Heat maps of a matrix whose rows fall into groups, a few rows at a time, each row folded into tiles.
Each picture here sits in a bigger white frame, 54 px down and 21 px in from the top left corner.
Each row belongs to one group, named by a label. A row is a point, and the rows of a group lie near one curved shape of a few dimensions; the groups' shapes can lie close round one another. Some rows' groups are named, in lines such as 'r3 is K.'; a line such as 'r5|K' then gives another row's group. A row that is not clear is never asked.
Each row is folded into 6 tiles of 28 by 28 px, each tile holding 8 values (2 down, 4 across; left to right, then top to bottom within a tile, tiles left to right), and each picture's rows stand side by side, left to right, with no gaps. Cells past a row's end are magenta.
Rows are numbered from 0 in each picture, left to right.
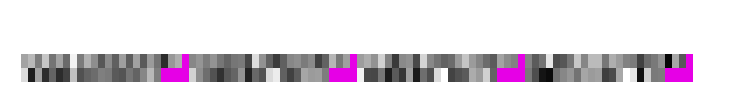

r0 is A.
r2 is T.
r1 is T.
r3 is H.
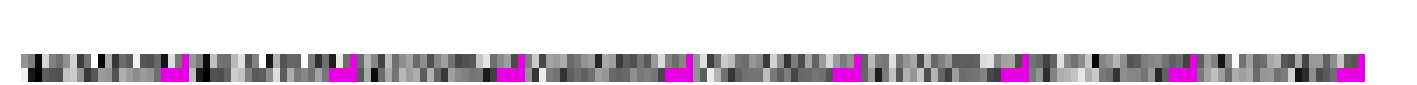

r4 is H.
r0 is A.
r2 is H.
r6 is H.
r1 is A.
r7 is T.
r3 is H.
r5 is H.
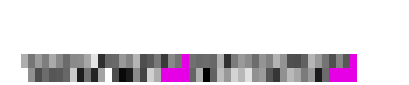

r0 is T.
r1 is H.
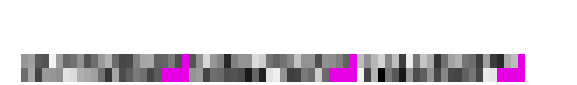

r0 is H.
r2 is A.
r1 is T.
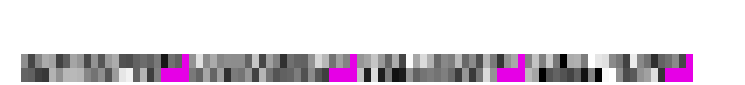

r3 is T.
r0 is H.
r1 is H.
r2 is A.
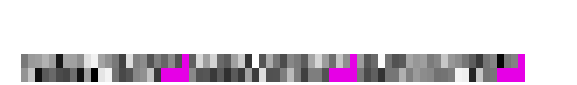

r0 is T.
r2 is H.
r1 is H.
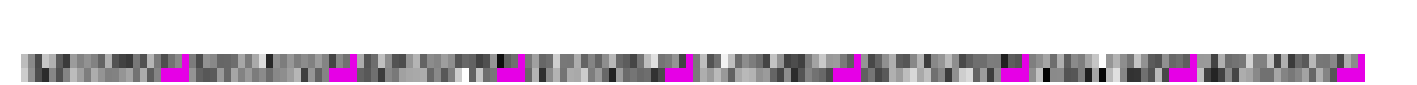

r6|T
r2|H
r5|H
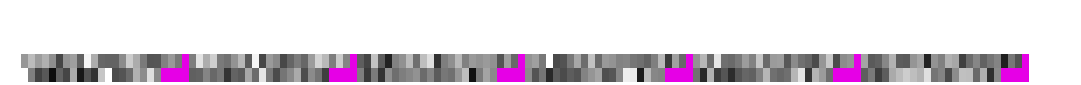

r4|H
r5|H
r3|H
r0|T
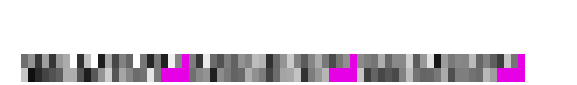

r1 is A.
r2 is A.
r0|A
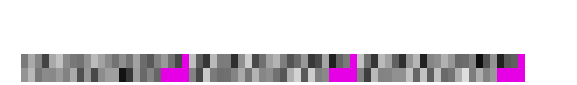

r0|T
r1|H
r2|H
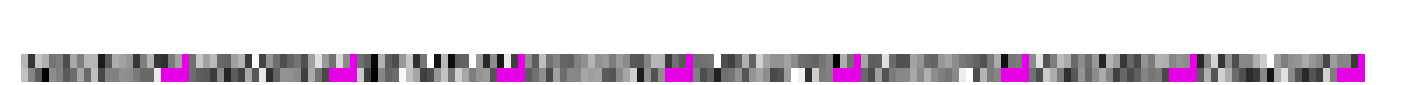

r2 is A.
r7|T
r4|H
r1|H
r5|H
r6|H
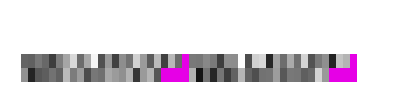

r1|A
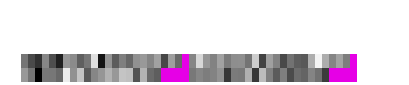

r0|A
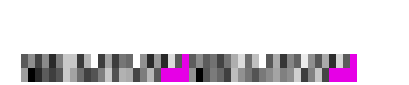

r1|A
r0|A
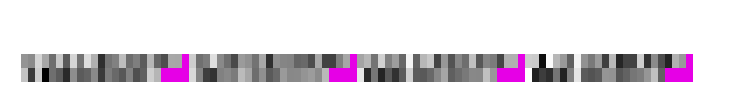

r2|A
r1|A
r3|A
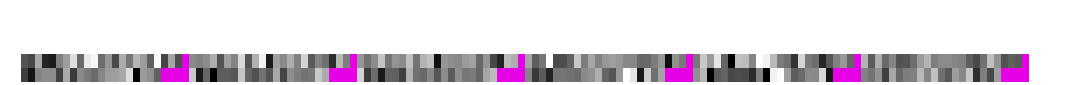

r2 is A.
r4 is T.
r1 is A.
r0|A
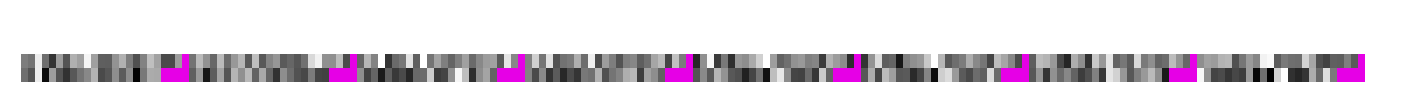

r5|T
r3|H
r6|T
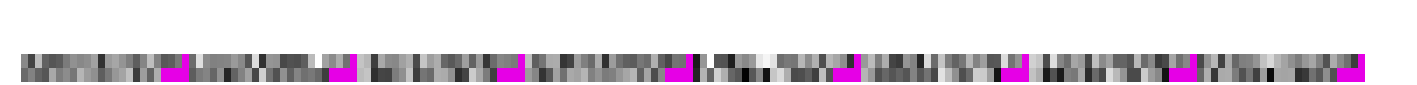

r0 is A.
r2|T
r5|T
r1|H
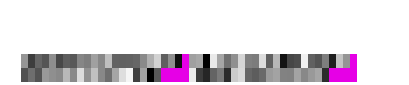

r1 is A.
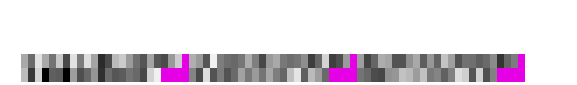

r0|A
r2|H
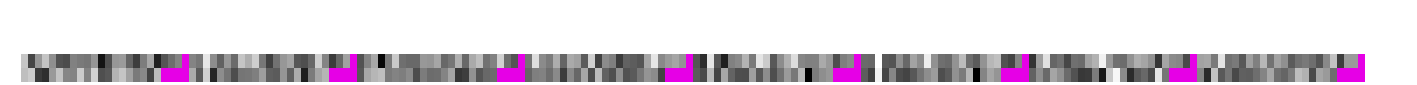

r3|H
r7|H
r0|A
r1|A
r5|A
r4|A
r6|T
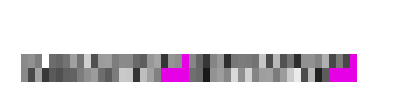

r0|H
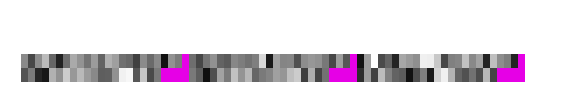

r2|T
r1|A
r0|H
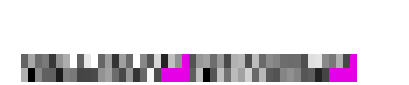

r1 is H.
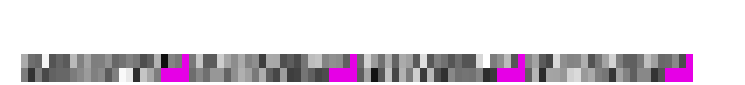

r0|H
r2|H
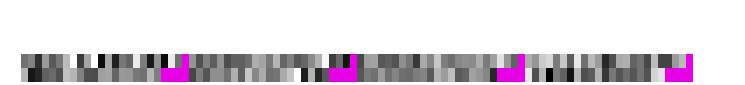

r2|T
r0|A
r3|A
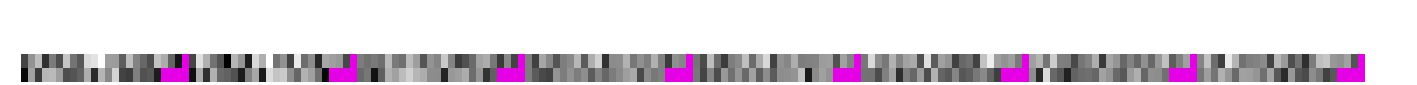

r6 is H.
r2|H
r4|A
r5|H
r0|T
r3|A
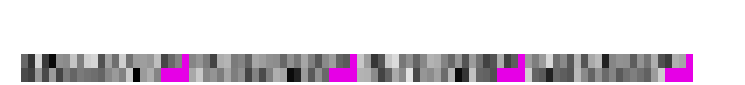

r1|T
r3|A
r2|T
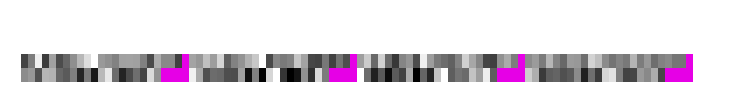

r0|T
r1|T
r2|T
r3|T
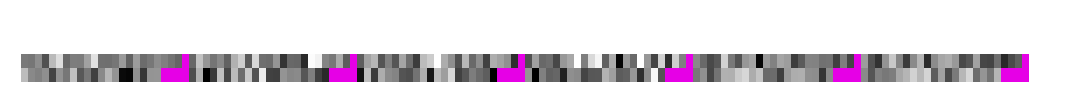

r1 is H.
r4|H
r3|A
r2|T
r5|H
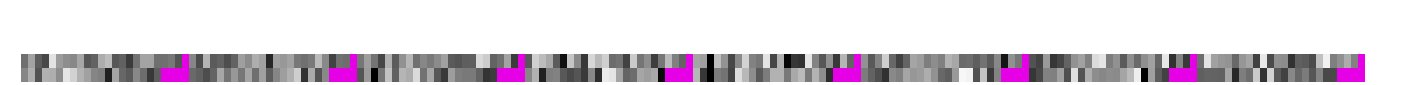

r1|A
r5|H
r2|H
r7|H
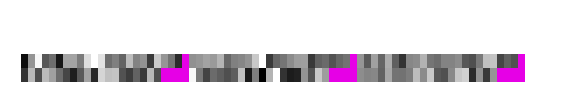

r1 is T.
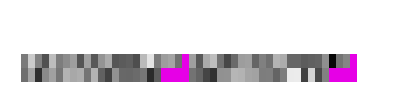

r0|H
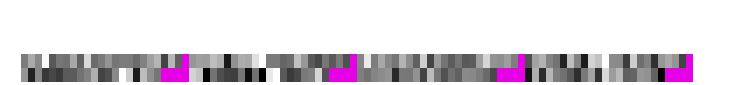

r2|H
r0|H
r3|T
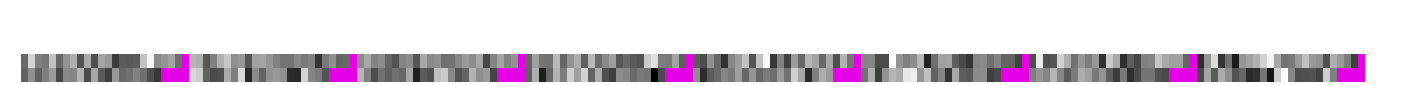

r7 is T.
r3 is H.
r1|T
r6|H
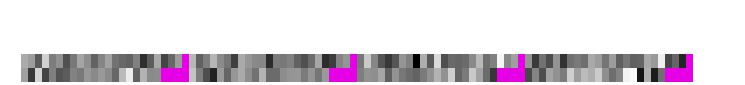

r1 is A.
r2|T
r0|H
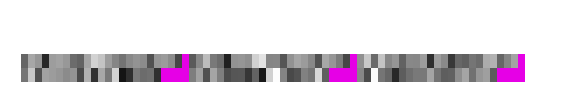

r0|T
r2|H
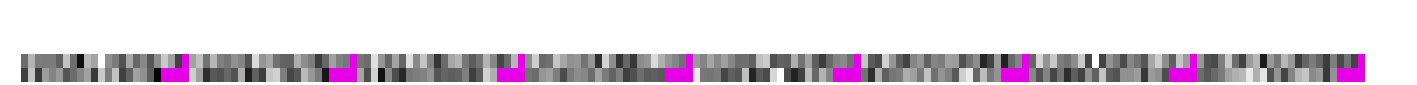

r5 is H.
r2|A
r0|T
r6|H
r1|T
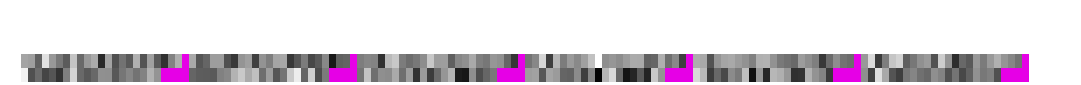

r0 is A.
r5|H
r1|H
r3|T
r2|T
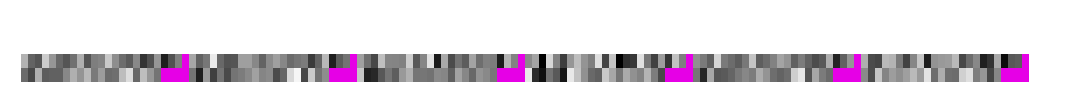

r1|H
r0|H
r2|A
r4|H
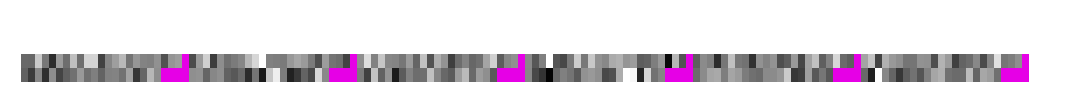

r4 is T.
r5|H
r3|H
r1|T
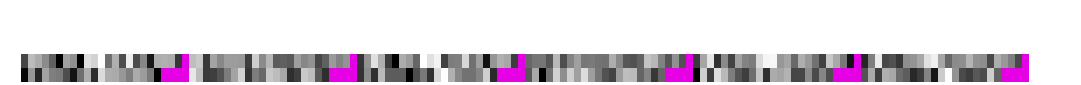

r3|H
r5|T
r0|T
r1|T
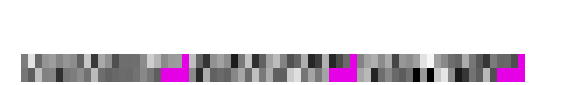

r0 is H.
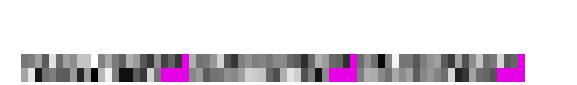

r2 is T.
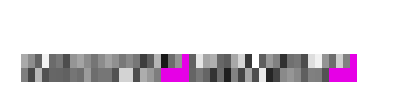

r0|H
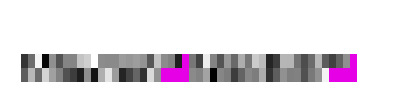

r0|T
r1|A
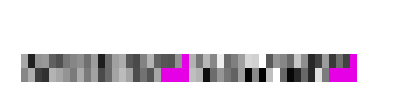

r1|T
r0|A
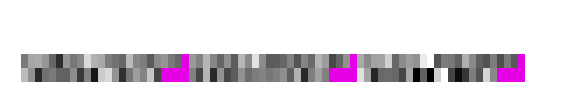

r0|T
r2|T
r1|A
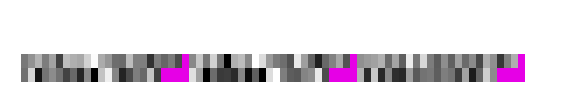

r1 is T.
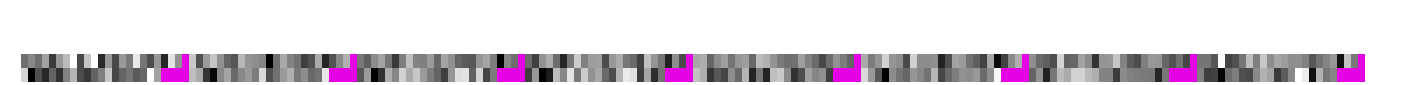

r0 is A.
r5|A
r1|A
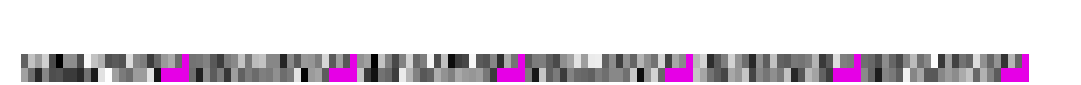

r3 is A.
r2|A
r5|A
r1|A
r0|T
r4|T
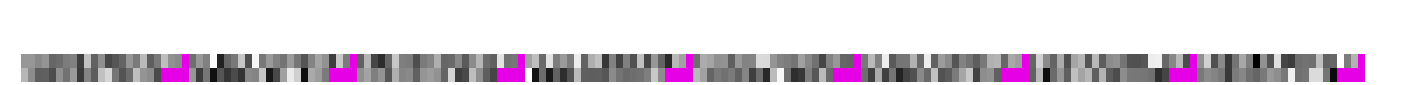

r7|T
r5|H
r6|H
